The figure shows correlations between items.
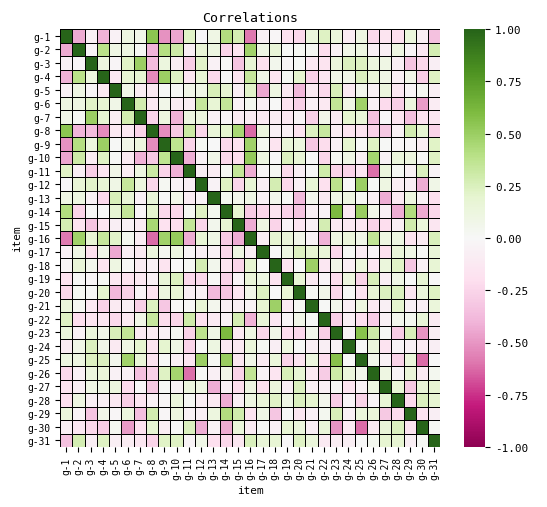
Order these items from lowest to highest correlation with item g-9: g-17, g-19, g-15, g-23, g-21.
g-21, g-15, g-23, g-17, g-19
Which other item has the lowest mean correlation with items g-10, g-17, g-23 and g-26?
g-11
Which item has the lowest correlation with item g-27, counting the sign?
g-13
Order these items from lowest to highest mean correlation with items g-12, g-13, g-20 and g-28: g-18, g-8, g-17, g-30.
g-8, g-30, g-17, g-18
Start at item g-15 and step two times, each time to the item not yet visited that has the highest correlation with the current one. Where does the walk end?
g-1
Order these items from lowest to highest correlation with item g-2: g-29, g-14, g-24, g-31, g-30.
g-14, g-30, g-29, g-24, g-31
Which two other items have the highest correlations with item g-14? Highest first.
g-23, g-25
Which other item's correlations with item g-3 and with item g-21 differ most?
g-7
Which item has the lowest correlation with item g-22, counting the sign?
g-16
